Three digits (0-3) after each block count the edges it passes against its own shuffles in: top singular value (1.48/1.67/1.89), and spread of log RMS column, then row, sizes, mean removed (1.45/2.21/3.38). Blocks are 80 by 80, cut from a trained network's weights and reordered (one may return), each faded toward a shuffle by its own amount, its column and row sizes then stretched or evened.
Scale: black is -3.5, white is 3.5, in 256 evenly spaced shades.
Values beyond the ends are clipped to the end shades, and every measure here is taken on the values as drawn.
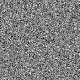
0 0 0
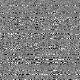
2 1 3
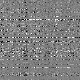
1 1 3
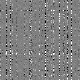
2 3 1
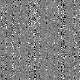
0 3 1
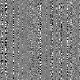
3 3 0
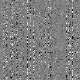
1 3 1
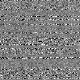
2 0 3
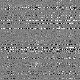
2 1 3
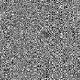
3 2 1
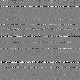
3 0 3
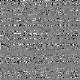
0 2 3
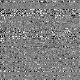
0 1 3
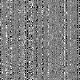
3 3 1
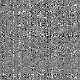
1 2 2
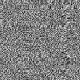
3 0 1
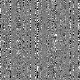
2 3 1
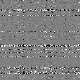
1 1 3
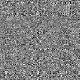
2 1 2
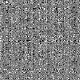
2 1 2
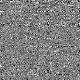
1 1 2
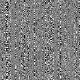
2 3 0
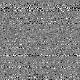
1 0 3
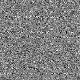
1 0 2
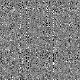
0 2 1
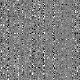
1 3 1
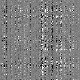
3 3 2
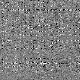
0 1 2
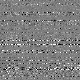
1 0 3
